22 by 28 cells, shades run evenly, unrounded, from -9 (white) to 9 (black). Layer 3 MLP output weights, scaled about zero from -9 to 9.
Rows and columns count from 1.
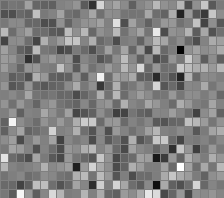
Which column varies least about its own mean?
14
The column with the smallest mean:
13
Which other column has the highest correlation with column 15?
25
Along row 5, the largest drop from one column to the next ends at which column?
6
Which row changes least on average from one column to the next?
11
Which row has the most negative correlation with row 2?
1
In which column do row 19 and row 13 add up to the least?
23
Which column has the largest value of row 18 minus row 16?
20
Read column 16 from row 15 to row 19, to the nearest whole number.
0 3 4 2 2
